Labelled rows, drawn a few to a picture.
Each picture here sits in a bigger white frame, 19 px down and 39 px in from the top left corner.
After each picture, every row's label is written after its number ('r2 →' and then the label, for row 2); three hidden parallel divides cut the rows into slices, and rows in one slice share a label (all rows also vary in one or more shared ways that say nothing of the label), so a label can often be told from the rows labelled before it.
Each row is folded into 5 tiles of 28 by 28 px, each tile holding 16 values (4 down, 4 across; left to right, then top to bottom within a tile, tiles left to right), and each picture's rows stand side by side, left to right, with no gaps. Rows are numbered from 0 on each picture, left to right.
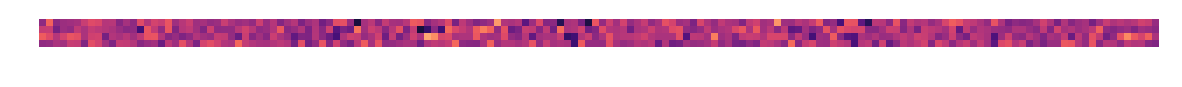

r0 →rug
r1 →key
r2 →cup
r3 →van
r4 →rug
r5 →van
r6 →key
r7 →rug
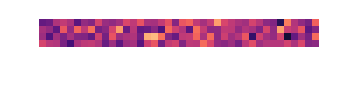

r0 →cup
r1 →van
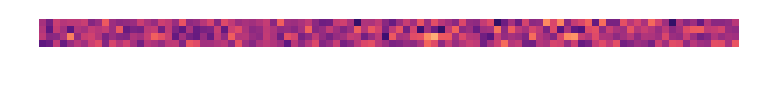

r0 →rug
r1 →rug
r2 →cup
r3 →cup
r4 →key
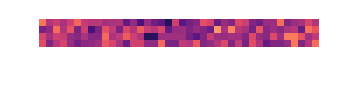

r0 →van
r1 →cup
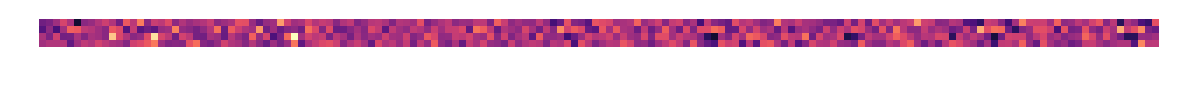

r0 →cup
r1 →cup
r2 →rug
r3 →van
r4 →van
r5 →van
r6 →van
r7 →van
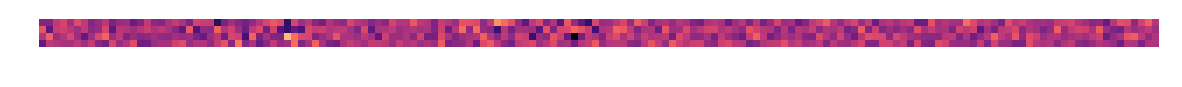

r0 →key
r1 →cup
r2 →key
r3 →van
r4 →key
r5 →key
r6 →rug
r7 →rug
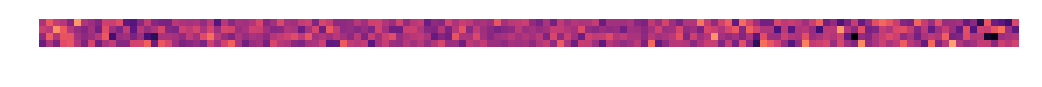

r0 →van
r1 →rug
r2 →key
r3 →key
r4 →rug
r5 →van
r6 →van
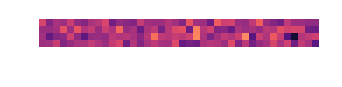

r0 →rug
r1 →van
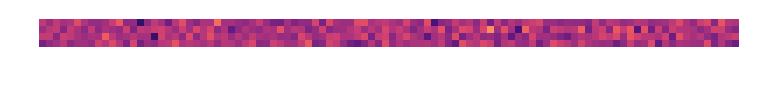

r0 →key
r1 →key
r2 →key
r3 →key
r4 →key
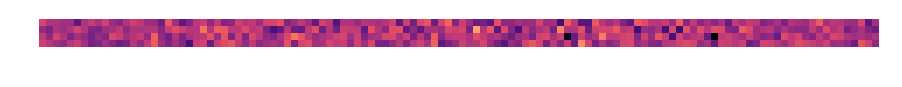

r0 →rug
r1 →rug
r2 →rug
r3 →van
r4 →van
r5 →key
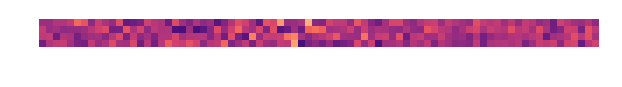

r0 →key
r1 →cup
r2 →key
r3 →rug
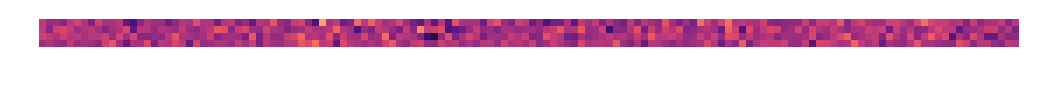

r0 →key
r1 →rug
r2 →van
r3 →key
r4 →rug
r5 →rug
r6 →key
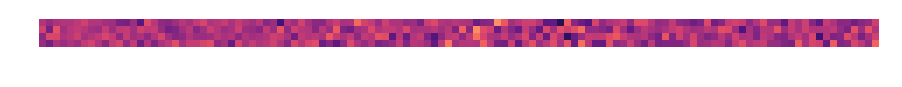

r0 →key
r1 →key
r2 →key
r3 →van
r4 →key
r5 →rug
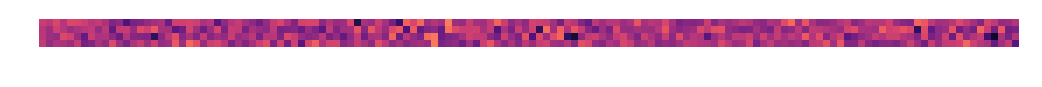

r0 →key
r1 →rug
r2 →cup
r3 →van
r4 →key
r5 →key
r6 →van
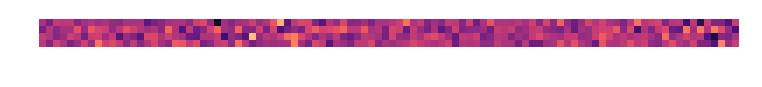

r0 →rug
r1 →cup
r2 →rug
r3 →rug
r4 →van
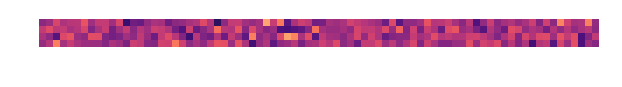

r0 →key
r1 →cup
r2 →rug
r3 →rug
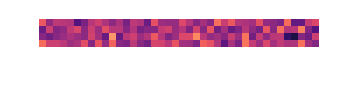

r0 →rug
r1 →van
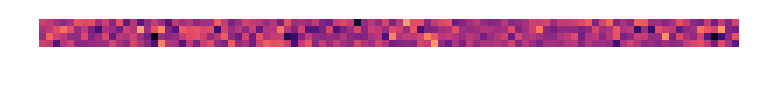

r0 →van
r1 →van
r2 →cup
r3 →rug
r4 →van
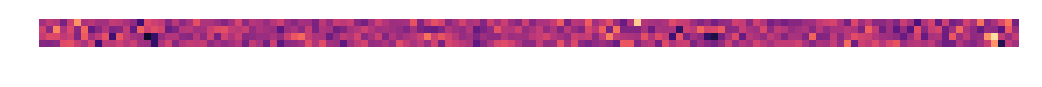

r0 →van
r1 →rug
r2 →rug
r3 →rug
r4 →van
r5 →rug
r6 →cup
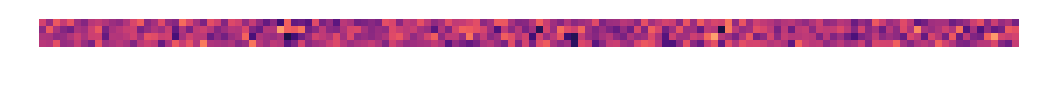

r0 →rug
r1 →van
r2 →rug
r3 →van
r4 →cup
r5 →key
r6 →cup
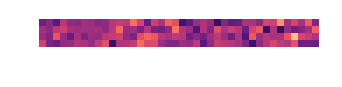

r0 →rug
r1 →cup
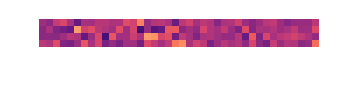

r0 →cup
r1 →rug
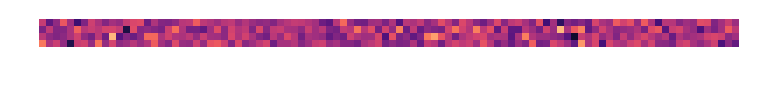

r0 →cup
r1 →rug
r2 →cup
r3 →van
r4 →rug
